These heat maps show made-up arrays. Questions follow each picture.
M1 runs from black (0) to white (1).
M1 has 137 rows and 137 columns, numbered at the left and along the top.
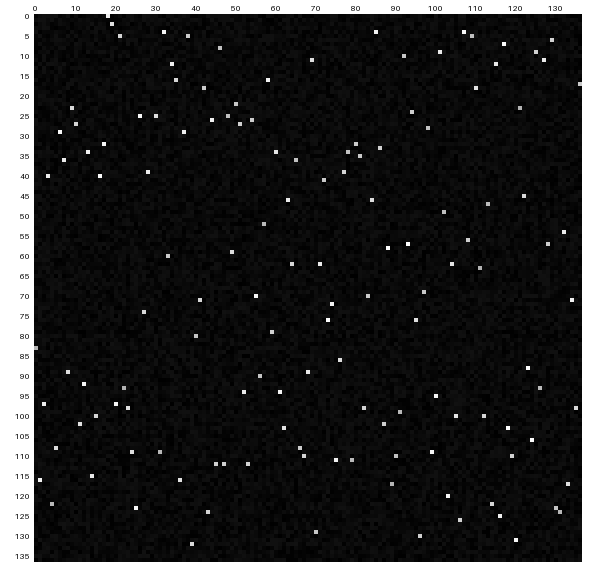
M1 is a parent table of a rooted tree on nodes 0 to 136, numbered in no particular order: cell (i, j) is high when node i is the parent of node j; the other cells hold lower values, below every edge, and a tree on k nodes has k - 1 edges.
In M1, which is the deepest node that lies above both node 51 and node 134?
71
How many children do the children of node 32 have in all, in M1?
2
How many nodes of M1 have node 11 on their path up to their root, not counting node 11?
6
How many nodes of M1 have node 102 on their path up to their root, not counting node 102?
8
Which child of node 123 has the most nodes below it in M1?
25
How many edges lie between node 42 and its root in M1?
7
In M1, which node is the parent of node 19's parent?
97
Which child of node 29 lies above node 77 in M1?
6
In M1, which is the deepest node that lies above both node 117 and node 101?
9
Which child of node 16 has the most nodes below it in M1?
58
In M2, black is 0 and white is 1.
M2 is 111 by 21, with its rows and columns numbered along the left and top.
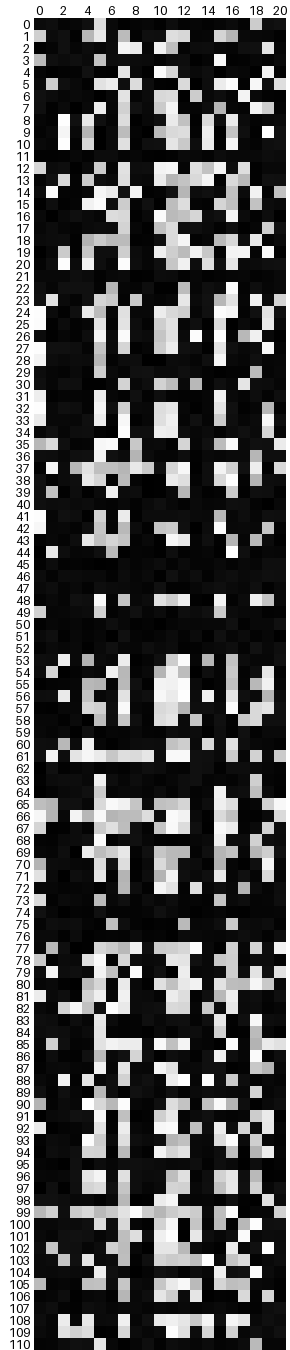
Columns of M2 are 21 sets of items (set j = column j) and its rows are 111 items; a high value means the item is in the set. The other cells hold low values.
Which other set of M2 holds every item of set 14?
11
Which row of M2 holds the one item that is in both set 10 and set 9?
99
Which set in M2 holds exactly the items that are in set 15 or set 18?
5
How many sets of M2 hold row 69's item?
11
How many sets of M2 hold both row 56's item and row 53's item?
7
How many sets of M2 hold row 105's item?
11
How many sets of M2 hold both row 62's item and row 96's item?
0
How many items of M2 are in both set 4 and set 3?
6
